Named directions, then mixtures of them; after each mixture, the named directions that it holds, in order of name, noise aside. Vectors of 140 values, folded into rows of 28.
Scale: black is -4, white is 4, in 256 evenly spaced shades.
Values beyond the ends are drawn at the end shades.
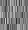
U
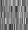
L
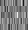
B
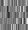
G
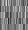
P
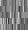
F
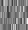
G.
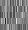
U.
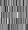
B, U.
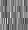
F, U.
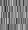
B, U.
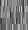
F, G, P.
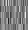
P.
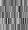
F, L.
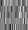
G, L.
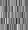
U.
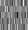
B.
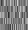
G, L, U.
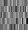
G, L.
